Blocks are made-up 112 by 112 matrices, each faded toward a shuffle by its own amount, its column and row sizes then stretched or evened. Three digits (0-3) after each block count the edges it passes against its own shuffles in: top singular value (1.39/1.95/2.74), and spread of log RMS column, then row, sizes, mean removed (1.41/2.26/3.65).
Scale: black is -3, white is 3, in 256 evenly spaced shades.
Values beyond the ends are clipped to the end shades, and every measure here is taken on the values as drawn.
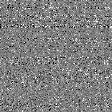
1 1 2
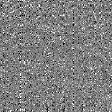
2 2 1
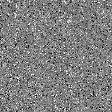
0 1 1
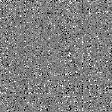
0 2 2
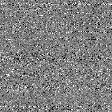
1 0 2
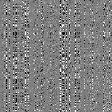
3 3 1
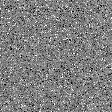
0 0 1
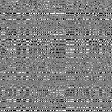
3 0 3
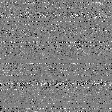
0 0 3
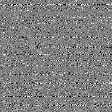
1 0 3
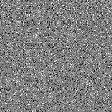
2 0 0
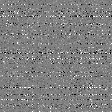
1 1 3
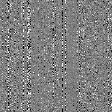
2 3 0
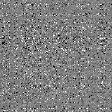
1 2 2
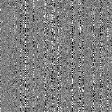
2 3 0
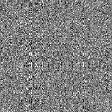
2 2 0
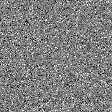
0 0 1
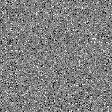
1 1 0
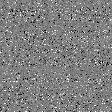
0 0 2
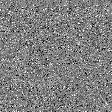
0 0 1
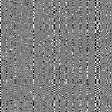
3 3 0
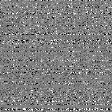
1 1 3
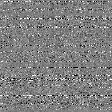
1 0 3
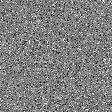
0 0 0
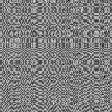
3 1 1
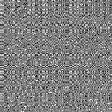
3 0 2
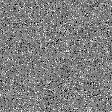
1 0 1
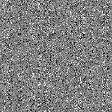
1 2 0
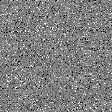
1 0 1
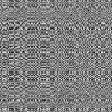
3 1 3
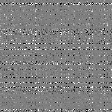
2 2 3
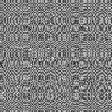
3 2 1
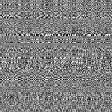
3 0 3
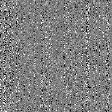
0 3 0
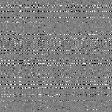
3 1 3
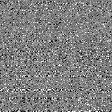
2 0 2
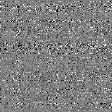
0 2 3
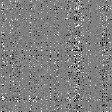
1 3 2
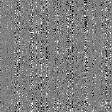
1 3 1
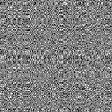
3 1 2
